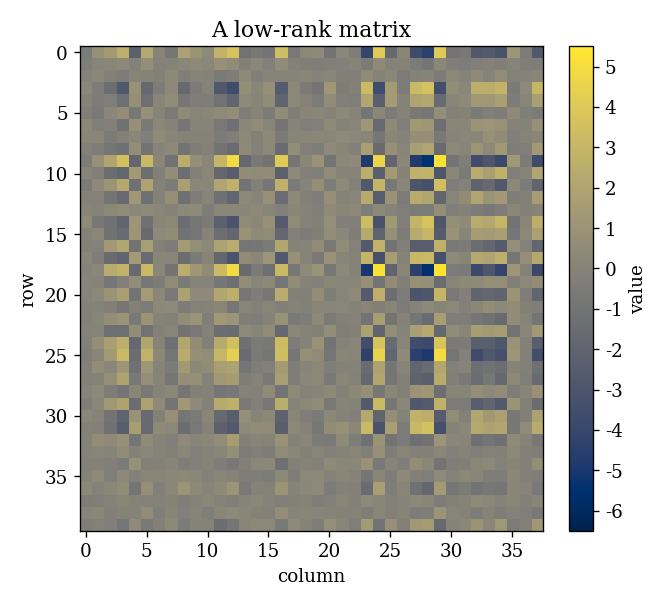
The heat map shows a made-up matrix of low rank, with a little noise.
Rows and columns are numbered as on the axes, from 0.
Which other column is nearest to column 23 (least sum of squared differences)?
27
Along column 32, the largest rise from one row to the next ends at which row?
10
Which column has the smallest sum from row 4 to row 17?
24
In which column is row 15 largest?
28
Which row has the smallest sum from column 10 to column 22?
3
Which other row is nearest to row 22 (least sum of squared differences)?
36
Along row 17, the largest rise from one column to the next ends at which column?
25
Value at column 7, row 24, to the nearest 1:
-1
